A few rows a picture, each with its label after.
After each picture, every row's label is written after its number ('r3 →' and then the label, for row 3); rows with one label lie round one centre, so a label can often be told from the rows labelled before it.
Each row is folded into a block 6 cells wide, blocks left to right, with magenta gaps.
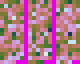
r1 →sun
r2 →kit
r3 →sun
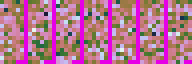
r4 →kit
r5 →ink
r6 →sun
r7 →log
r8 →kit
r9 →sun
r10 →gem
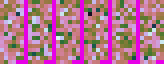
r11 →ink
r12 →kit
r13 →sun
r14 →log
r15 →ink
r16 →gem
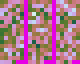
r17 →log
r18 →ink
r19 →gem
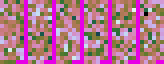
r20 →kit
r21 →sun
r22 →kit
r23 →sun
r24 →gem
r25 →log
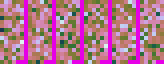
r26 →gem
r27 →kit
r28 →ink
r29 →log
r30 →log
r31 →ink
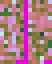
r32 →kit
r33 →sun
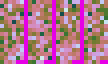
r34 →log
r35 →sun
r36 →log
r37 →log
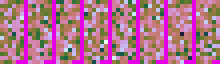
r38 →sun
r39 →log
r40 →kit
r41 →gem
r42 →kit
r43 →log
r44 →sun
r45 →log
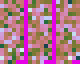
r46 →kit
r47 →sun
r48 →sun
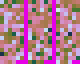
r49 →sun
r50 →kit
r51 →sun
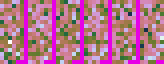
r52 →kit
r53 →sun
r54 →log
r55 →log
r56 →ink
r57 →log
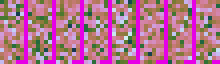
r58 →ink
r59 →gem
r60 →gem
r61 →gem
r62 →kit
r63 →kit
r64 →log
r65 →gem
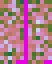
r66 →kit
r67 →kit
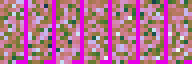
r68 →ink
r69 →kit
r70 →log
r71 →kit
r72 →log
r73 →sun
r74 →kit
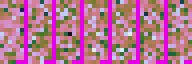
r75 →kit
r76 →ink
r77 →sun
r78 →kit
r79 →kit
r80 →log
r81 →sun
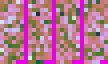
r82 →ink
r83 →kit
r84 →log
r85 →sun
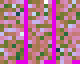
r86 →ink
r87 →ink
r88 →log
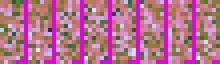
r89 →sun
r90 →kit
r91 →ink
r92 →sun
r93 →kit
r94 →ink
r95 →kit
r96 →kit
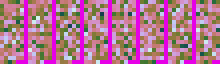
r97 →gem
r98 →ink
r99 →gem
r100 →ink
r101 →ink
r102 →kit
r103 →ink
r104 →kit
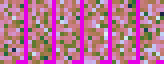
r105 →kit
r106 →ink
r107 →ink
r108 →log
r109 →kit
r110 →log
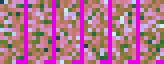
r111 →ink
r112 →sun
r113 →log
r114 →ink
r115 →ink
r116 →sun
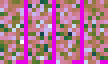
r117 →gem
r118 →sun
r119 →sun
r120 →ink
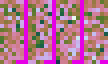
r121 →log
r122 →log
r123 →log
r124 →gem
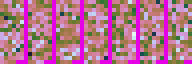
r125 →gem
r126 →sun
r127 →log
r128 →sun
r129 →log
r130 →sun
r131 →kit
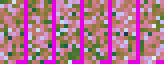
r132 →kit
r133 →kit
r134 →ink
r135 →ink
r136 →sun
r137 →log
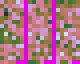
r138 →log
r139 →kit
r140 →gem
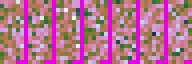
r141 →log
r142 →kit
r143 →log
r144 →log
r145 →ink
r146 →sun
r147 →kit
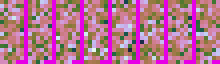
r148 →kit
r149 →ink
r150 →sun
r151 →kit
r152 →sun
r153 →gem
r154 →gem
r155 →gem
